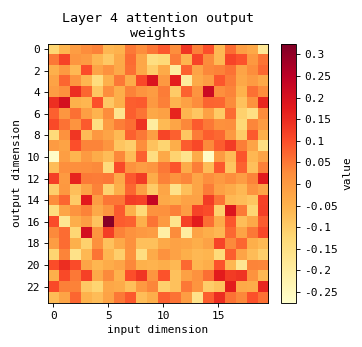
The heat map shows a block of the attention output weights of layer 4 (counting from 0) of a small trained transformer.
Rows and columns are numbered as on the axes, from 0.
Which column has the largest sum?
16
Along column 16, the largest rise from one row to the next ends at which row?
15
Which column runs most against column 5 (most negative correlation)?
1
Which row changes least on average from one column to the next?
18
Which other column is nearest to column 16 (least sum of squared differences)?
13
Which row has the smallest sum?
10
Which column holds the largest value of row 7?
8
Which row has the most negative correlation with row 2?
3
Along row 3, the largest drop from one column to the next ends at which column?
12
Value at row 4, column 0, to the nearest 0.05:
0
